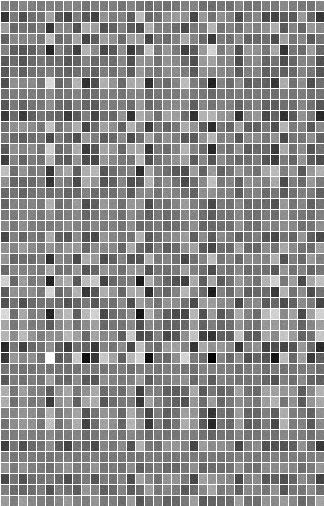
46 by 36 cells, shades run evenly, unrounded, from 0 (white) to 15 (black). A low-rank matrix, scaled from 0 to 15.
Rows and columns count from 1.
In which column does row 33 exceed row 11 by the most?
24
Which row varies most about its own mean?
33
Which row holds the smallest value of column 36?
29
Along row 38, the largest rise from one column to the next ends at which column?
10
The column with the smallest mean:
6
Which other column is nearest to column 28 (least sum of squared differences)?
14
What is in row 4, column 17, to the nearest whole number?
11
